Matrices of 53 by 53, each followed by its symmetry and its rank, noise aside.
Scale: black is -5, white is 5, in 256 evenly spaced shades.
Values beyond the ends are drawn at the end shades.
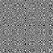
symmetric, rank two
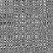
no symmetry, rank four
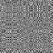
antisymmetric, rank four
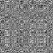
no symmetry, rank three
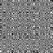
no symmetry, rank four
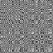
symmetric, rank three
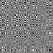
symmetric, rank two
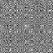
symmetric, rank four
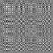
symmetric, rank two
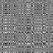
no symmetry, rank two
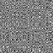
antisymmetric, rank four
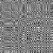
antisymmetric, rank four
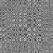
symmetric, rank four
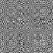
symmetric, rank three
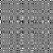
no symmetry, rank two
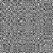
symmetric, rank four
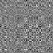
symmetric, rank four
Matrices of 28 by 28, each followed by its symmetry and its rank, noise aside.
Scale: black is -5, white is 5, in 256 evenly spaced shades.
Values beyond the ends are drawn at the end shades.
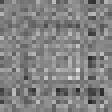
symmetric, rank two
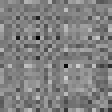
symmetric, rank three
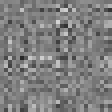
antisymmetric, rank two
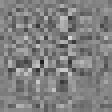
antisymmetric, rank two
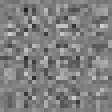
antisymmetric, rank two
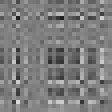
symmetric, rank one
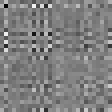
symmetric, rank two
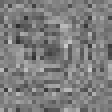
symmetric, rank three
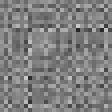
symmetric, rank two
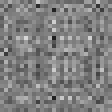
no symmetry, rank three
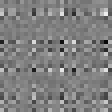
no symmetry, rank one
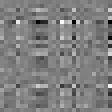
no symmetry, rank one
